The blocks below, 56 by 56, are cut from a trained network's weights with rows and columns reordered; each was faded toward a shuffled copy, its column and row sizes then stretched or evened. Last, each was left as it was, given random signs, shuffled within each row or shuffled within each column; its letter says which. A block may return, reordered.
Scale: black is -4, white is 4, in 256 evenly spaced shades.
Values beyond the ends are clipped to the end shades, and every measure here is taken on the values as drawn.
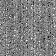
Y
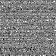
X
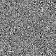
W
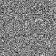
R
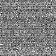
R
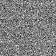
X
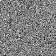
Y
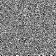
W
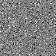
W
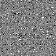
W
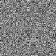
R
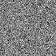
Y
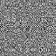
R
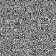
R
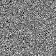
Y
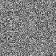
R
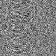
R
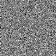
Y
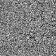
W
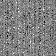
Y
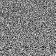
W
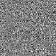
R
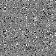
W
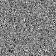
W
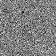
X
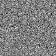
X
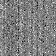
Y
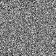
W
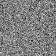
Y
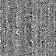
R
